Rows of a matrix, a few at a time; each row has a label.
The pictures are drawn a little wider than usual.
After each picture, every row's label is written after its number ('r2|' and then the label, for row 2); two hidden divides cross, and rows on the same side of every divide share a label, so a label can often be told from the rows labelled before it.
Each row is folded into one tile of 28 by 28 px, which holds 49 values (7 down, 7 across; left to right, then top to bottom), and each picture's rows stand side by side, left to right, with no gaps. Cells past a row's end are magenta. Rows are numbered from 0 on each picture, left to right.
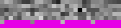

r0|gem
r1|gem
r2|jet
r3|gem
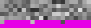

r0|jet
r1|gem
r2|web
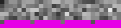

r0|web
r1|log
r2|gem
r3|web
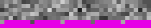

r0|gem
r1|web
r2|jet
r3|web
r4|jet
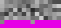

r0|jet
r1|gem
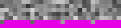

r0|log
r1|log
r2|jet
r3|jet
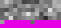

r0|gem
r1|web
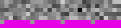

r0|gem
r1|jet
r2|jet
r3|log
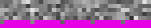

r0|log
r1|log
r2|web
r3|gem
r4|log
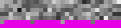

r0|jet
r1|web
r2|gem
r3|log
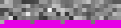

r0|gem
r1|web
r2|log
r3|gem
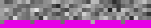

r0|log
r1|log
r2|gem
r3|jet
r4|log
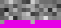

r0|gem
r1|jet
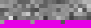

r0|gem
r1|gem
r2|web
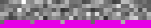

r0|web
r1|gem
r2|gem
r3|gem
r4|jet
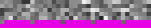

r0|gem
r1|jet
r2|log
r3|log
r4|log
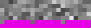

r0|log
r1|log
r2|gem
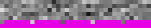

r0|log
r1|jet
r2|log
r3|jet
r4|log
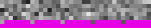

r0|gem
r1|jet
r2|gem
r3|web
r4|log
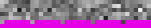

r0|jet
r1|jet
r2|web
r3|gem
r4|web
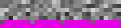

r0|log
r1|web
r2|log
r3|log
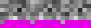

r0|jet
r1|jet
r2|jet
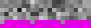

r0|jet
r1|jet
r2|web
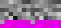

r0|gem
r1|gem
